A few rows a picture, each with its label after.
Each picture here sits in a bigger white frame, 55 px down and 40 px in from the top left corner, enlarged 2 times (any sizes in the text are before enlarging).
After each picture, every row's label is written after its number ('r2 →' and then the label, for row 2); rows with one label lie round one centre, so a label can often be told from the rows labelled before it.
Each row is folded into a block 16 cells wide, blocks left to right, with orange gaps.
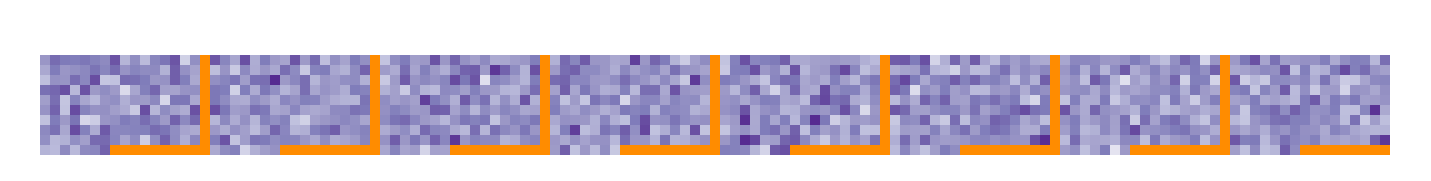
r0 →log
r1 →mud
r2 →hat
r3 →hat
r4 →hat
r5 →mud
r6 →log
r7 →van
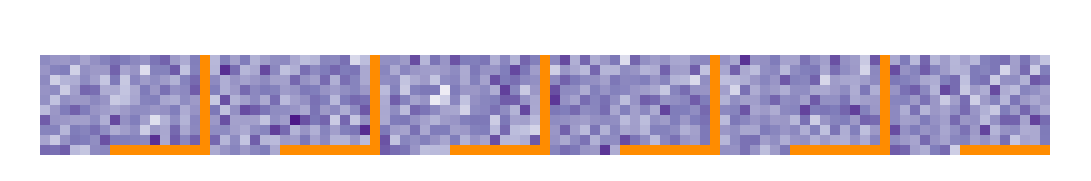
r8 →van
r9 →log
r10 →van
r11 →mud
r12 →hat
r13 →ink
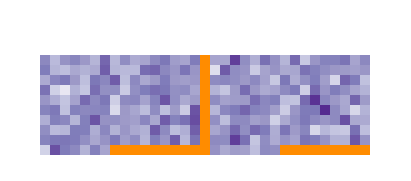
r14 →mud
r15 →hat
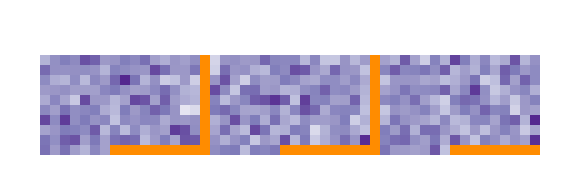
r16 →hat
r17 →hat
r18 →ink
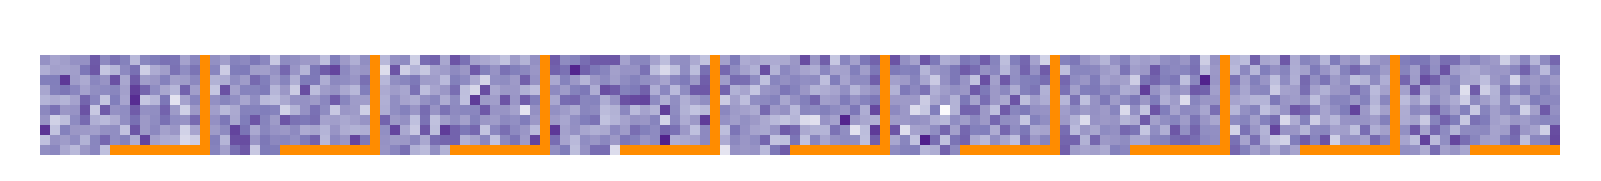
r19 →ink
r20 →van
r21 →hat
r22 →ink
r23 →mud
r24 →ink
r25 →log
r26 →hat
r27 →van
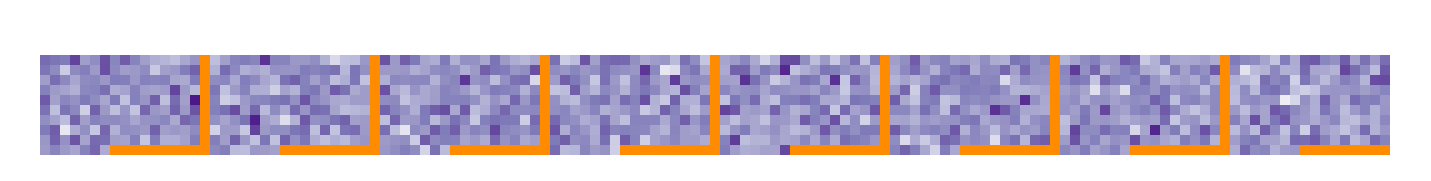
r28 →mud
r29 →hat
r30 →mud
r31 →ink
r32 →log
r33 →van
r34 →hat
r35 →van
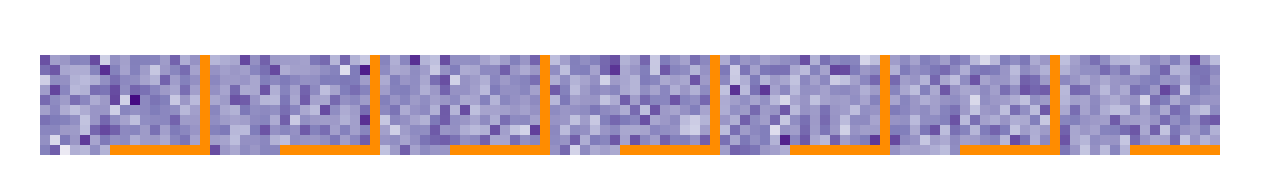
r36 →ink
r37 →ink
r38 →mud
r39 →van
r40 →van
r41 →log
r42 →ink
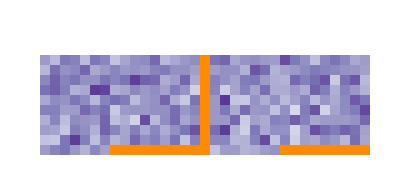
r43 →mud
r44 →log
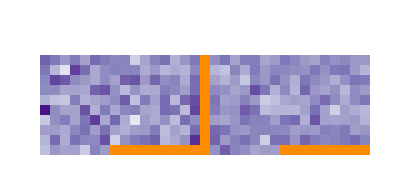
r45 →mud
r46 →van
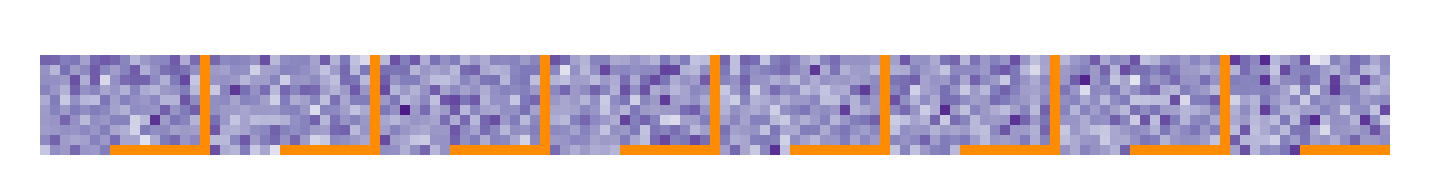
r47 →log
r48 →ink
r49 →log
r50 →van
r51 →ink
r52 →mud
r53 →log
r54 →log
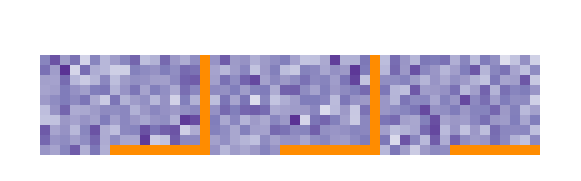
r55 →ink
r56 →log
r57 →hat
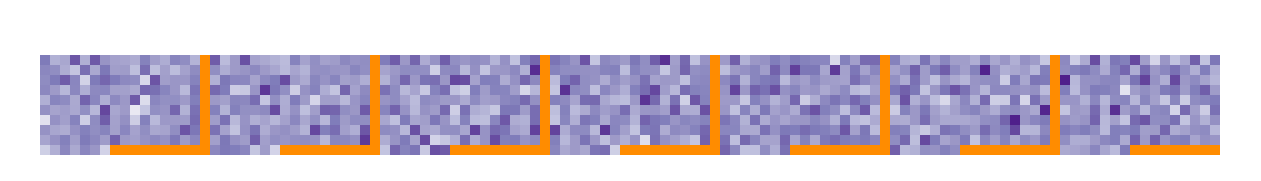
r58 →mud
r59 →mud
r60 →mud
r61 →ink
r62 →van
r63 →ink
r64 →log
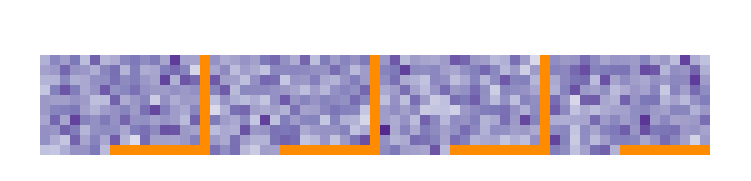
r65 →ink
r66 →van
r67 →ink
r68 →ink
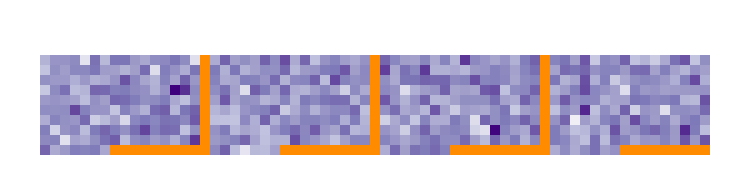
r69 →ink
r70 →van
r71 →mud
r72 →log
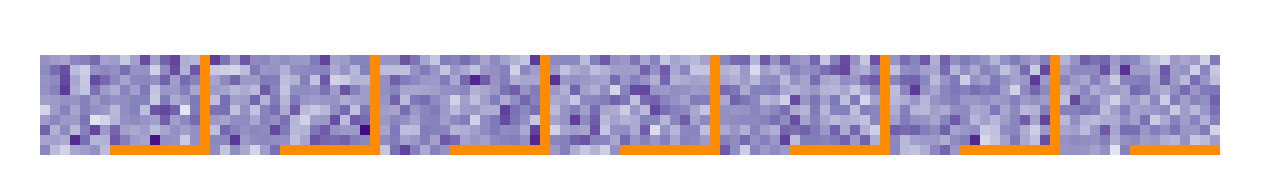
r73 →ink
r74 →mud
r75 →mud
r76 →hat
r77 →van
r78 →ink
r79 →log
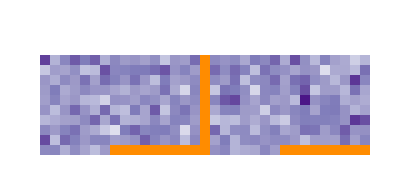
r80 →van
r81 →ink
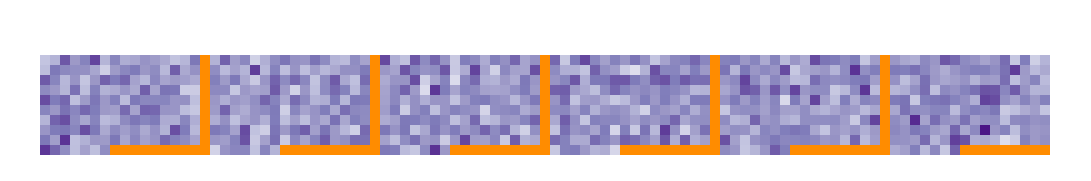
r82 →hat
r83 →mud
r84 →ink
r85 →mud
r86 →ink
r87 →hat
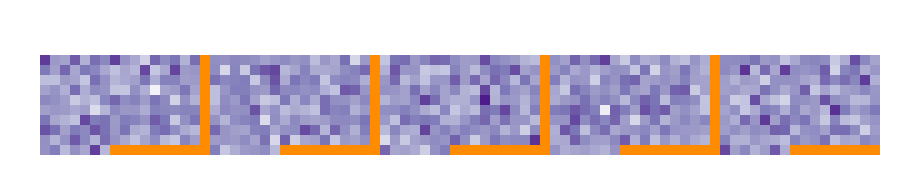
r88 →ink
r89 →ink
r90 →hat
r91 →hat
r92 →ink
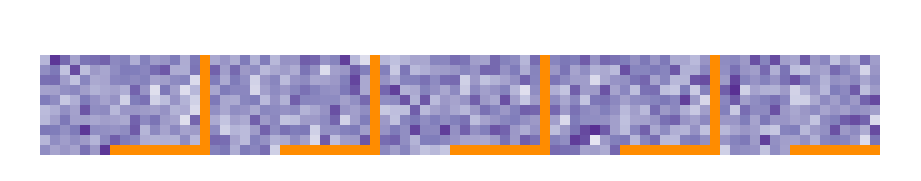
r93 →hat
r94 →ink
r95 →van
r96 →hat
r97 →mud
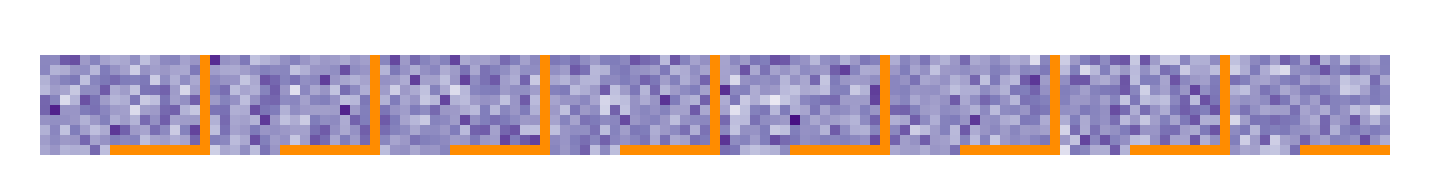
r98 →mud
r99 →mud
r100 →log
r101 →van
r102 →van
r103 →log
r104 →mud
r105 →hat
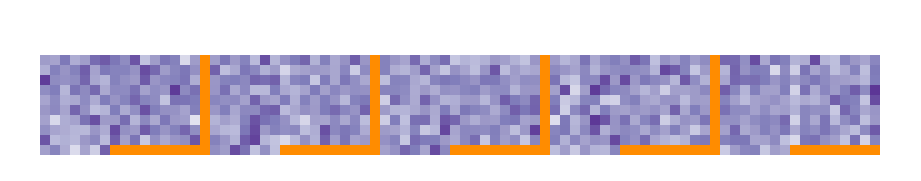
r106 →log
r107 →mud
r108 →mud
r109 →van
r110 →mud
